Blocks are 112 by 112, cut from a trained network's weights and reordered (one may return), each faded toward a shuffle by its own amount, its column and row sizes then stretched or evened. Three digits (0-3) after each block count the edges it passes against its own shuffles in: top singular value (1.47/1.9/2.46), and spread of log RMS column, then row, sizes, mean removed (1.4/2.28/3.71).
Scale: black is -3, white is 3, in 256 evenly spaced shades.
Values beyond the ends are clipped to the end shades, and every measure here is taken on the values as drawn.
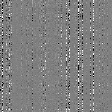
2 3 1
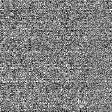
1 2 0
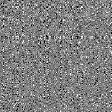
2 2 1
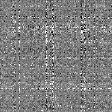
1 3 2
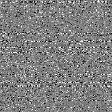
2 0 2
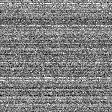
3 0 2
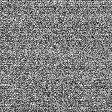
1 1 0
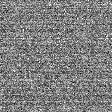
1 1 0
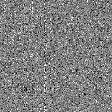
1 1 0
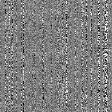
0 3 0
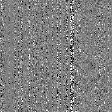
0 3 0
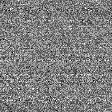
0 1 2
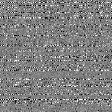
3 1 3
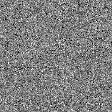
0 1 1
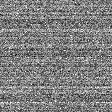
2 0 1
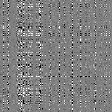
3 3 2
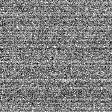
2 1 0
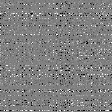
1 2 3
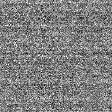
1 2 0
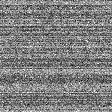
3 0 0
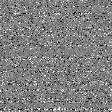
1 0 2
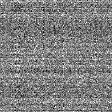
2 2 0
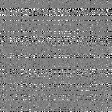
3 2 3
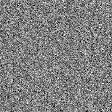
0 1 0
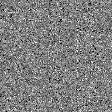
0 1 1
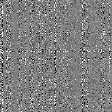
1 3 1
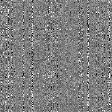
0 3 1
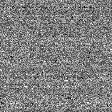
0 0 2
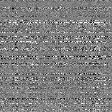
1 2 3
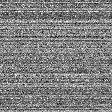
3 0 1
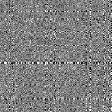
3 2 2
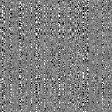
3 3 1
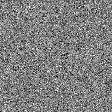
0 0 1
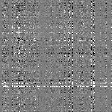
2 3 2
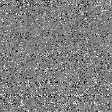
1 1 2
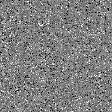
1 1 0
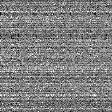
3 2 1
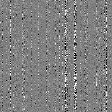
1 3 0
